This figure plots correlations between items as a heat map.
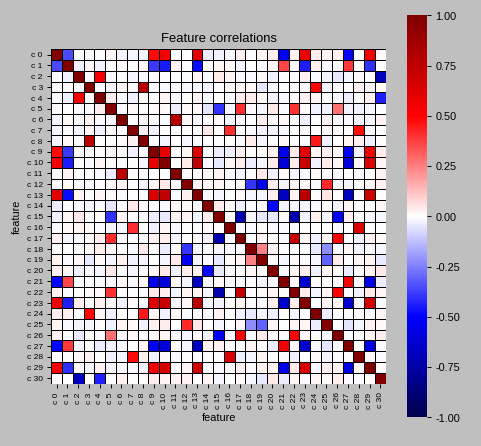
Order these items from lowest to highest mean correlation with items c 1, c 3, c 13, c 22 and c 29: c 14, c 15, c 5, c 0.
c 15, c 14, c 5, c 0
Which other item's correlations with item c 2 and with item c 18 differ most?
c 30
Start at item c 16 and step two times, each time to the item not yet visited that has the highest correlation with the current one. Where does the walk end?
c 7
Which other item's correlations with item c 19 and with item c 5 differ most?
c 12
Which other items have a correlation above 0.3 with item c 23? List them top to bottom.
c 0, c 9, c 10, c 13, c 29
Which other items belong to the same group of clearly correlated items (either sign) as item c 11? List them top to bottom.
c 6
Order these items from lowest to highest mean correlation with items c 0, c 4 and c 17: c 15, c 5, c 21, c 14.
c 15, c 21, c 14, c 5
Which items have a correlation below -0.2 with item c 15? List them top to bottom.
c 5, c 17, c 22, c 26
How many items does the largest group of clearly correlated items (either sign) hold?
9
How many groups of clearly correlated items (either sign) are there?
8
